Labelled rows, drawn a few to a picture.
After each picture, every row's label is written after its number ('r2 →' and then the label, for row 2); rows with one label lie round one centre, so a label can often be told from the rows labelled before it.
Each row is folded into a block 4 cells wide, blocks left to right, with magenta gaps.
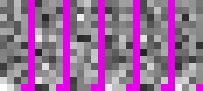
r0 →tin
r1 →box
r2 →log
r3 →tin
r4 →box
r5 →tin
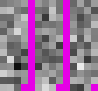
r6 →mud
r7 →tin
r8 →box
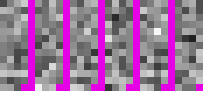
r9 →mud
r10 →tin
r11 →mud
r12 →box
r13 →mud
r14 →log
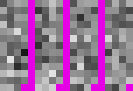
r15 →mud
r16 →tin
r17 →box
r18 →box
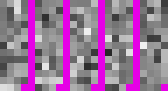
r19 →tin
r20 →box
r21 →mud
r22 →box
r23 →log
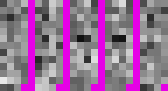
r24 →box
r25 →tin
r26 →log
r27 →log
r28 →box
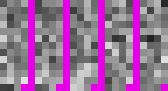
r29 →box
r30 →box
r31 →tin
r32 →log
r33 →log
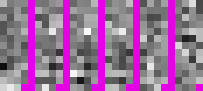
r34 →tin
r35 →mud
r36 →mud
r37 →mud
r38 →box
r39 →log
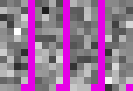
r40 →mud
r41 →log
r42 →tin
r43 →box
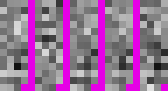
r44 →mud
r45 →log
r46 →mud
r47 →mud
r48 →mud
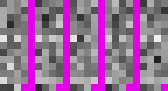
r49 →box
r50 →box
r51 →box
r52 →box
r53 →box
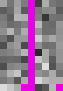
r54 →tin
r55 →box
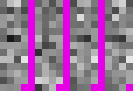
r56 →log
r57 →box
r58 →log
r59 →log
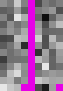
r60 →tin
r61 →box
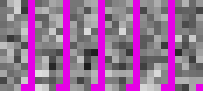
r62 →log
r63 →mud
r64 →mud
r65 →mud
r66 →tin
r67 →box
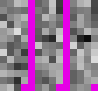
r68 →mud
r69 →log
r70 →log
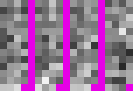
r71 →tin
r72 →tin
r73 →tin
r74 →mud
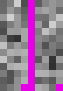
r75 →log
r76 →mud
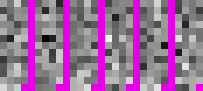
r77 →tin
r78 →log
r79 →tin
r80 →box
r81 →tin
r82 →box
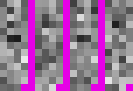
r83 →log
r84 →tin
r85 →log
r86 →box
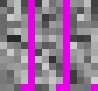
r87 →log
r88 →box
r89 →log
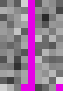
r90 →mud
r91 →box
